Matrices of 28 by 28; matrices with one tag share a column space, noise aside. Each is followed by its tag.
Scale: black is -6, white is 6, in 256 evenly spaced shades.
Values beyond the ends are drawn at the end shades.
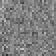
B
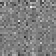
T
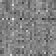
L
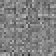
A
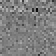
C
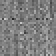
L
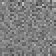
T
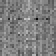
L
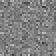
T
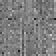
L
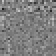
C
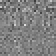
C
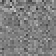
C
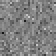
B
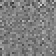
T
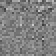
C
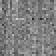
L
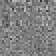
C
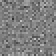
T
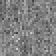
B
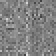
A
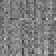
L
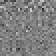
C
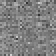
T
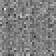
A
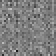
A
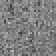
B
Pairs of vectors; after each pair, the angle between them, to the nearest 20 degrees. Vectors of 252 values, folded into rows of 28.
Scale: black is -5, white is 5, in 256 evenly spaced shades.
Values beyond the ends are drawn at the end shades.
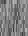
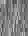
160 degrees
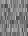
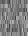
160 degrees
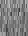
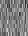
140 degrees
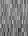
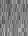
140 degrees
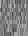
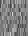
160 degrees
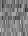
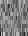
80 degrees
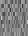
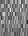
160 degrees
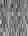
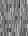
80 degrees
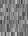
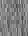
80 degrees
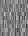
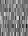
40 degrees
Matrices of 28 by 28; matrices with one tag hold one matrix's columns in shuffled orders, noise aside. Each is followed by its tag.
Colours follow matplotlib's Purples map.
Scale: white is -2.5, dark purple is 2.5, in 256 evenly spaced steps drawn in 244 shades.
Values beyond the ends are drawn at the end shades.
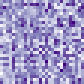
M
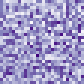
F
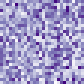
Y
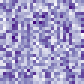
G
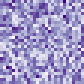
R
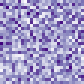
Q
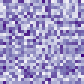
F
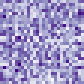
Y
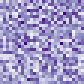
Q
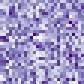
Y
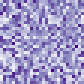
R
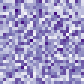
F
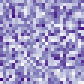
Y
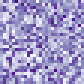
R
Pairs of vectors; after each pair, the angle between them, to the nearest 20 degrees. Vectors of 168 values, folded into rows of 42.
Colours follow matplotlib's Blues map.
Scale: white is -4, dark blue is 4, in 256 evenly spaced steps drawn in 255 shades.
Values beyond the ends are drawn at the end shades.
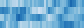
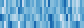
100 degrees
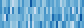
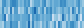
160 degrees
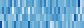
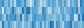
140 degrees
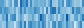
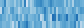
100 degrees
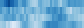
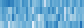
60 degrees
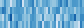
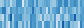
20 degrees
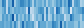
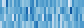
140 degrees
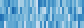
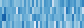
80 degrees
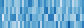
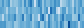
60 degrees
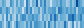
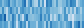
140 degrees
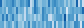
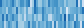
20 degrees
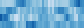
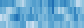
160 degrees
